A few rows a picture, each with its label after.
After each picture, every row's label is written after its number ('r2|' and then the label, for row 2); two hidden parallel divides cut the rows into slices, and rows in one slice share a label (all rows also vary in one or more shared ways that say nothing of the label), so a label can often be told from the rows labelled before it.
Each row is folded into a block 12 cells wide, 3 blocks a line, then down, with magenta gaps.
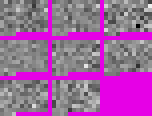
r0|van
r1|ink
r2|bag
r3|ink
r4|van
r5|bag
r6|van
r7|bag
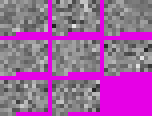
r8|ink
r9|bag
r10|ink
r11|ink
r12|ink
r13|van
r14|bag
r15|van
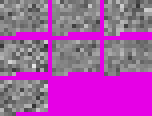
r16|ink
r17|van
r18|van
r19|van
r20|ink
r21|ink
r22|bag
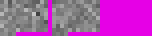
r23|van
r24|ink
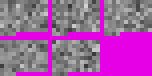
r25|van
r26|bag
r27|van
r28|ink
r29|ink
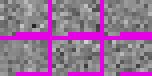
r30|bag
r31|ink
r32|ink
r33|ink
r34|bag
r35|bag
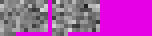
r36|ink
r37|van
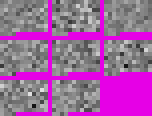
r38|ink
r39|bag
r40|ink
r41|bag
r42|van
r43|van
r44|bag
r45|van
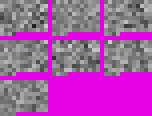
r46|bag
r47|ink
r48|van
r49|van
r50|van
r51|van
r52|ink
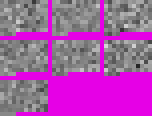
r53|van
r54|ink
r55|bag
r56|ink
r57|ink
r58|bag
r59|ink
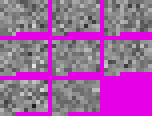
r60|van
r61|bag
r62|van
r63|van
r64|ink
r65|van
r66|bag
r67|ink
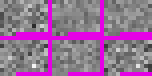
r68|bag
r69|ink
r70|ink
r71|van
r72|ink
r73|van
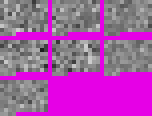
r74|van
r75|ink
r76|ink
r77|ink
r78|bag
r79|ink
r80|ink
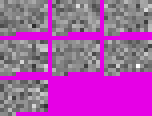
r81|bag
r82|bag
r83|ink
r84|ink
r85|bag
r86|van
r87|van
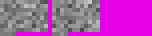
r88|bag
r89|bag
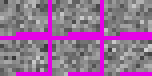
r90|bag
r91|ink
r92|bag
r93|ink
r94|van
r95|bag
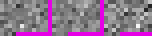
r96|bag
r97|bag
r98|van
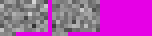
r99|bag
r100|ink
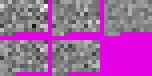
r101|bag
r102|bag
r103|ink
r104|ink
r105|bag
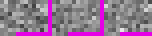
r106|van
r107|bag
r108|ink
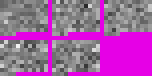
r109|ink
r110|van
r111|ink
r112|van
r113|bag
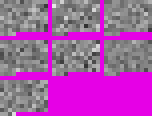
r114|ink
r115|bag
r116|ink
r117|ink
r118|bag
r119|ink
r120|van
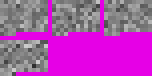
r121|bag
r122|van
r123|bag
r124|bag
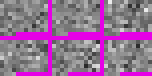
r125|bag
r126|ink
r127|van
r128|ink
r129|bag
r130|van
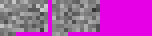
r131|ink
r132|ink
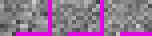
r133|bag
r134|bag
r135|van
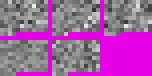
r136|bag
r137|van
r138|bag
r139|ink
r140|ink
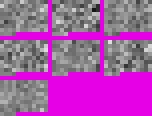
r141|ink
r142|van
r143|ink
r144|ink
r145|ink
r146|van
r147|ink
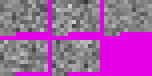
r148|ink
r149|van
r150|ink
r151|ink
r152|bag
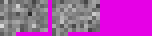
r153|van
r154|van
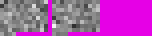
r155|ink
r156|van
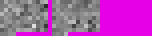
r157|van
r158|van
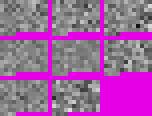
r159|bag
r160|van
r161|bag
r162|ink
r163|ink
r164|bag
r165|ink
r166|van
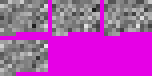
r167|bag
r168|van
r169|van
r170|bag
